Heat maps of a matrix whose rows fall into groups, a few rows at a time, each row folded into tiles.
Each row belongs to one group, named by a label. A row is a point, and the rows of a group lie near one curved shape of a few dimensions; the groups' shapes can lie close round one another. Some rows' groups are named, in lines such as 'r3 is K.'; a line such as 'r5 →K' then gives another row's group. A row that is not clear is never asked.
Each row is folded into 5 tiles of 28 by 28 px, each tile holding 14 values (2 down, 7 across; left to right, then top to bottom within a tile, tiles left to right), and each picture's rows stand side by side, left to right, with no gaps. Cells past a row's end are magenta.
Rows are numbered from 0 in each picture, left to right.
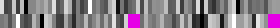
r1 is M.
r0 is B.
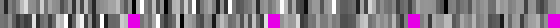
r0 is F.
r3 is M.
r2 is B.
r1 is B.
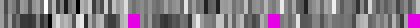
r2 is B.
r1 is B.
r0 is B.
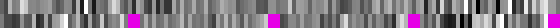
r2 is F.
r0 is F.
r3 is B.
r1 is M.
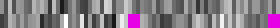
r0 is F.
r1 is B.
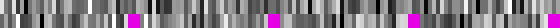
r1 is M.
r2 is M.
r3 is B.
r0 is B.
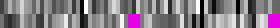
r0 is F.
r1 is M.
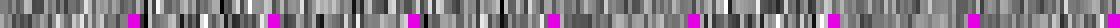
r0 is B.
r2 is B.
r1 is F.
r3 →F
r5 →M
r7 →F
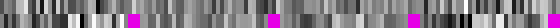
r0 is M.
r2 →B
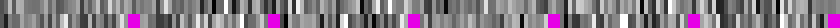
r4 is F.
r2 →F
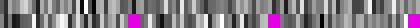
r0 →F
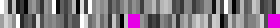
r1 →F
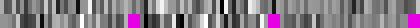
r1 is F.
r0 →B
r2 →B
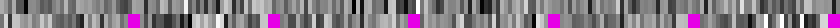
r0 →M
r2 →B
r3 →F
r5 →F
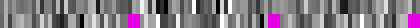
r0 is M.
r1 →B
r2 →F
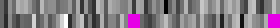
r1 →M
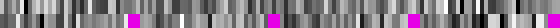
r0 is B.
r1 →F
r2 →M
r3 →M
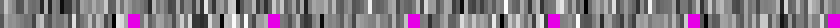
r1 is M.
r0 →F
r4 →B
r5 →F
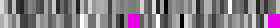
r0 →B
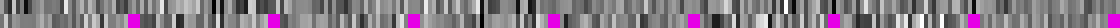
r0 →M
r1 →B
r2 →F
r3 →M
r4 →M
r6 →F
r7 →M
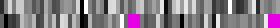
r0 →F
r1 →B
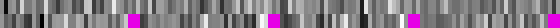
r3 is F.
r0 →B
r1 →F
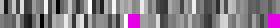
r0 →B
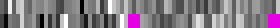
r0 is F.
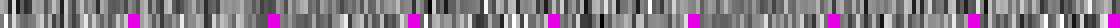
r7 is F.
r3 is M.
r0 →M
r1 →B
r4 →B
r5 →F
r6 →B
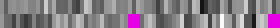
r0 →B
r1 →F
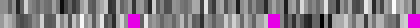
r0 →F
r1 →M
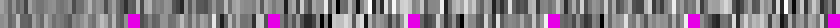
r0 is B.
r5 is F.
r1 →F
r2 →B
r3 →B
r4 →B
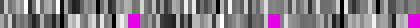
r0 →M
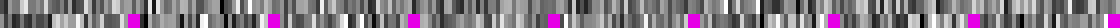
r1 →F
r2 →F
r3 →B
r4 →M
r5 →M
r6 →M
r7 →B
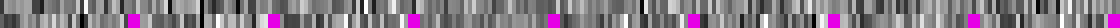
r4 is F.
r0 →F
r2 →F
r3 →B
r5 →F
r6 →B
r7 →B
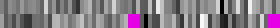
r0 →B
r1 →F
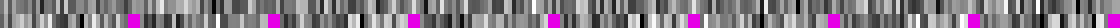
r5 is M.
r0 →M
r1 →B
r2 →M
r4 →M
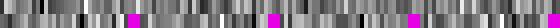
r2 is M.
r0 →F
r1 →F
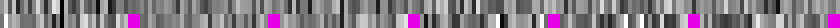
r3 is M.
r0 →M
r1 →F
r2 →M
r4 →F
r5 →B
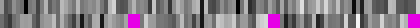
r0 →M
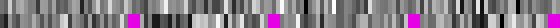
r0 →F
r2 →B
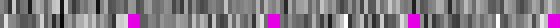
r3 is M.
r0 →M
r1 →F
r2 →F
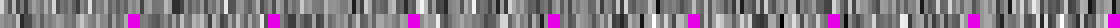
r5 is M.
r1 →F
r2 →B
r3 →B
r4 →M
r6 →F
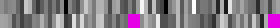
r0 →B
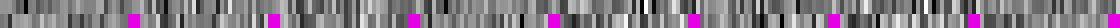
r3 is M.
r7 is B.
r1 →B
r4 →F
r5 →M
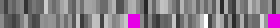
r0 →M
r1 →F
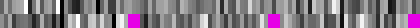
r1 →F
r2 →M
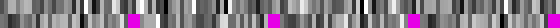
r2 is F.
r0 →F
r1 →B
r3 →F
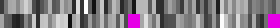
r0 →F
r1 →B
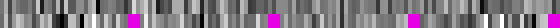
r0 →M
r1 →M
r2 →M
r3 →F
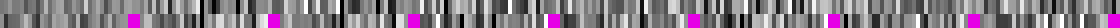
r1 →M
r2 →M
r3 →B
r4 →F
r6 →M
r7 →F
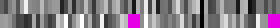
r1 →M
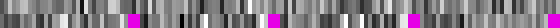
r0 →F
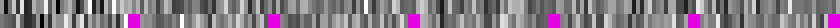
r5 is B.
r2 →F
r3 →B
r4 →B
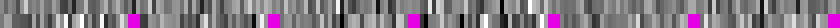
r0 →F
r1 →F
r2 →M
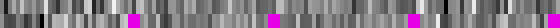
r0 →B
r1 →B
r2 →B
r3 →B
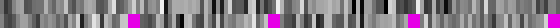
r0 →M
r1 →B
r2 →B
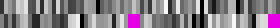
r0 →M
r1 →M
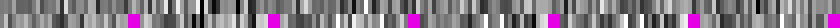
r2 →F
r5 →B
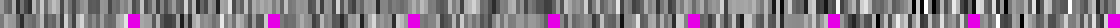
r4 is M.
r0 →M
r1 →B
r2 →M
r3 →B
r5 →B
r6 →F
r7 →B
